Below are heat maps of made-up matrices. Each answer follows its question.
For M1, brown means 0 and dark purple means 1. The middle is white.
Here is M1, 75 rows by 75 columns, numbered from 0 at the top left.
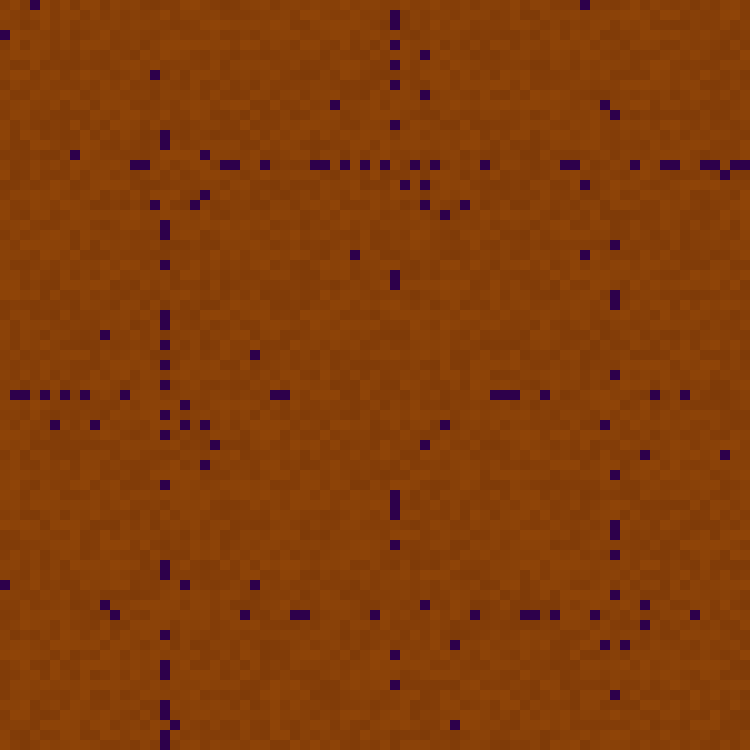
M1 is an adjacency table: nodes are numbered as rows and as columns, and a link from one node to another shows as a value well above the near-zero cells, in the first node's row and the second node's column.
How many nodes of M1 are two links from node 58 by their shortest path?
4
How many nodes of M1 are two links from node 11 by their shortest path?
10
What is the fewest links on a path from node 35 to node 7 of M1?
7
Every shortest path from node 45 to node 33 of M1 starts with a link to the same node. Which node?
node 64
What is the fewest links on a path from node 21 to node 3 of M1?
6
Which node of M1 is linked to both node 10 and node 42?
node 60
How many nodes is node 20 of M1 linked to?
4
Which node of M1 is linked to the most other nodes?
node 16
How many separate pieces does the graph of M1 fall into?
4
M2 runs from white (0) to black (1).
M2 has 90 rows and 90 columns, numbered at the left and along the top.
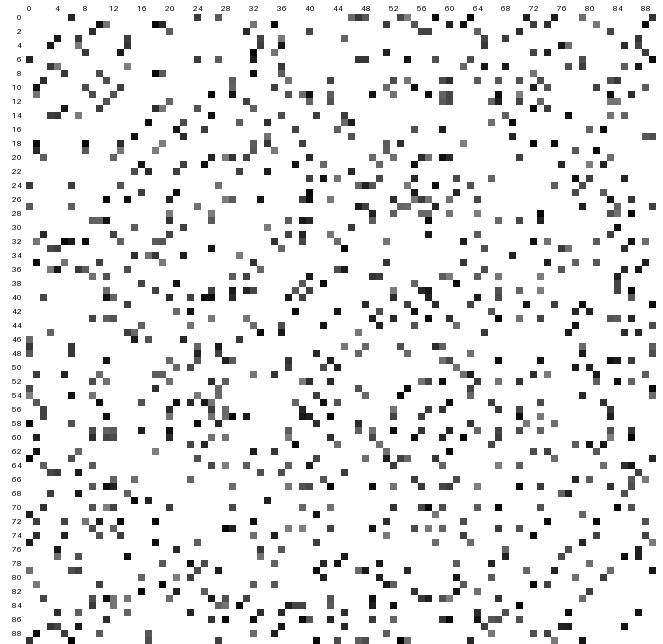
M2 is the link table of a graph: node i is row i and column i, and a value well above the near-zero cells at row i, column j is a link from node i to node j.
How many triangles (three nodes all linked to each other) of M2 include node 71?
4
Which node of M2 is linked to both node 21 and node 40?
node 25
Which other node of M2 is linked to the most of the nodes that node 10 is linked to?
node 32
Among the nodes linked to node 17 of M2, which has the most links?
node 89
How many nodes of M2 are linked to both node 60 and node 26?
7
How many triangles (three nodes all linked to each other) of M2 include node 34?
7
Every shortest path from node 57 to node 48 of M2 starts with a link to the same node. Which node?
node 83
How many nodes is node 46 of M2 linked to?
5
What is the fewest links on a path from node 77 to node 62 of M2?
2
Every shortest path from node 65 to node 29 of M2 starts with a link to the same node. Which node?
node 33
